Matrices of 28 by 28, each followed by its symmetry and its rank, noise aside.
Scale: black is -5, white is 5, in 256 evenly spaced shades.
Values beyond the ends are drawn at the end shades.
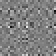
no symmetry, rank three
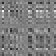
no symmetry, rank two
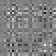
symmetric, rank two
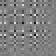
symmetric, rank one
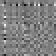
antisymmetric, rank two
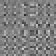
no symmetry, rank two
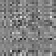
no symmetry, rank three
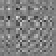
symmetric, rank two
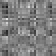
no symmetry, rank two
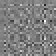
no symmetry, rank three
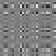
no symmetry, rank one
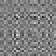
antisymmetric, rank two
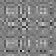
no symmetry, rank three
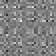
no symmetry, rank three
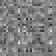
no symmetry, rank three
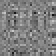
no symmetry, rank three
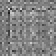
no symmetry, rank three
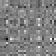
no symmetry, rank three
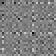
symmetric, rank three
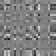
antisymmetric, rank two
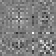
symmetric, rank three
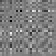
symmetric, rank two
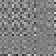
no symmetry, rank two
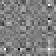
symmetric, rank three
